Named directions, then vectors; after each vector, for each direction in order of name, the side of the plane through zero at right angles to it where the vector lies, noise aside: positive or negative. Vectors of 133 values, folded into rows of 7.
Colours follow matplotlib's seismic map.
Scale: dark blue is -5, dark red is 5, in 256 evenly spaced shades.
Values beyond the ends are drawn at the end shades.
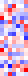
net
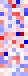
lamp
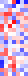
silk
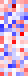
positive, positive, negative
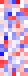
negative, negative, negative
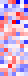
positive, negative, positive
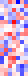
positive, negative, positive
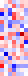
positive, negative, negative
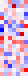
positive, positive, negative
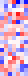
positive, negative, positive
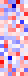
negative, negative, negative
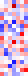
positive, positive, negative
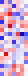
negative, positive, positive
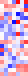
negative, positive, negative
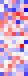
positive, negative, positive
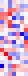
negative, positive, positive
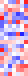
negative, positive, negative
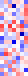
negative, negative, positive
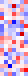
positive, positive, negative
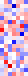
negative, negative, positive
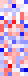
negative, negative, positive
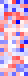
positive, negative, positive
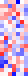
positive, positive, positive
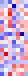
negative, positive, positive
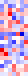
negative, positive, positive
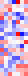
negative, positive, negative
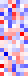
positive, negative, negative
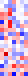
negative, positive, positive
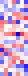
positive, negative, positive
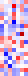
positive, positive, negative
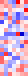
negative, positive, negative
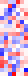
negative, negative, negative
